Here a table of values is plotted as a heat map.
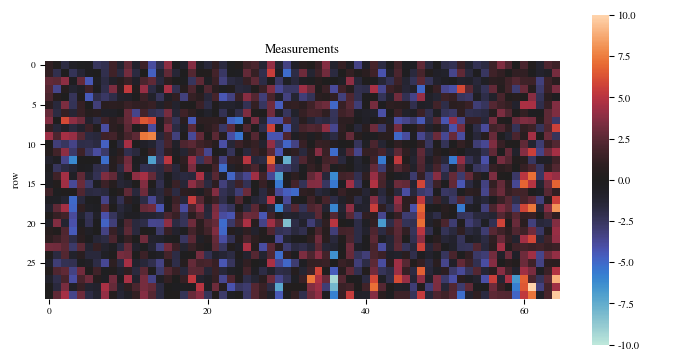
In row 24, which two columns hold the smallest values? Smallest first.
36, 29
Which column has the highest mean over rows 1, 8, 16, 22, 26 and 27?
64
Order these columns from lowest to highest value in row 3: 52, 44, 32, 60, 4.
4, 44, 60, 32, 52
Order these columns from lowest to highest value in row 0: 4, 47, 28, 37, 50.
50, 4, 37, 47, 28
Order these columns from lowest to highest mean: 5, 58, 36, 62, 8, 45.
36, 62, 5, 45, 8, 58
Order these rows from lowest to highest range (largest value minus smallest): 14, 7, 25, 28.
25, 7, 14, 28
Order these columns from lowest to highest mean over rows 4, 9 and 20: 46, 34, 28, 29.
46, 29, 34, 28
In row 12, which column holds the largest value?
28
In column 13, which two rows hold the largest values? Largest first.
9, 7
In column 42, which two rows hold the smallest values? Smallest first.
20, 12
